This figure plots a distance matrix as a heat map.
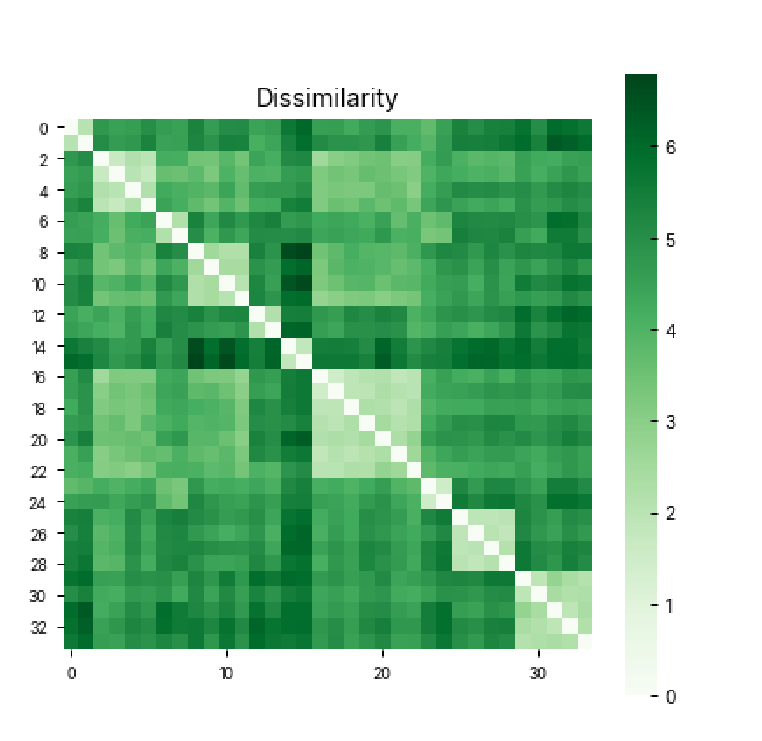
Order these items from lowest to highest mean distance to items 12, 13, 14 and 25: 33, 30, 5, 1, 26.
26, 5, 1, 30, 33
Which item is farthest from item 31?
1
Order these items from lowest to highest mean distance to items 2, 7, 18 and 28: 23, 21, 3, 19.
3, 21, 19, 23
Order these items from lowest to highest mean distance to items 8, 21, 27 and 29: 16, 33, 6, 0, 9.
16, 9, 33, 6, 0
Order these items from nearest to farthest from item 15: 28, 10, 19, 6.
6, 19, 28, 10
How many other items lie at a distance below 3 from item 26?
3
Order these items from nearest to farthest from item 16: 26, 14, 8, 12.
8, 26, 12, 14
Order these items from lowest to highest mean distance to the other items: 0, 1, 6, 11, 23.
11, 23, 6, 0, 1
